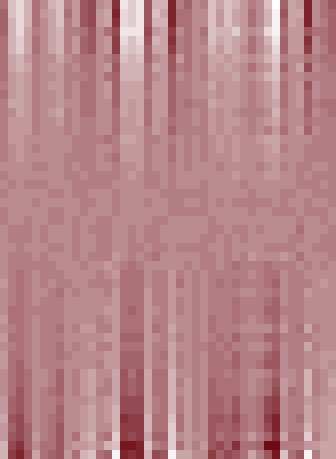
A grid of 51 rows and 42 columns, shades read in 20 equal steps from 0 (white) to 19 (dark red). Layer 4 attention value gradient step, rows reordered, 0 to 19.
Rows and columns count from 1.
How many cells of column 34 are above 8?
34
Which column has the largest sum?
39
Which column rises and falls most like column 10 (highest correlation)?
14
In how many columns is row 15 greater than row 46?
15
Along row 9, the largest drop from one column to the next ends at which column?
16
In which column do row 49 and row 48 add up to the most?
35
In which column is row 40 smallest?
22
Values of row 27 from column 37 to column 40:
10 10 9 9
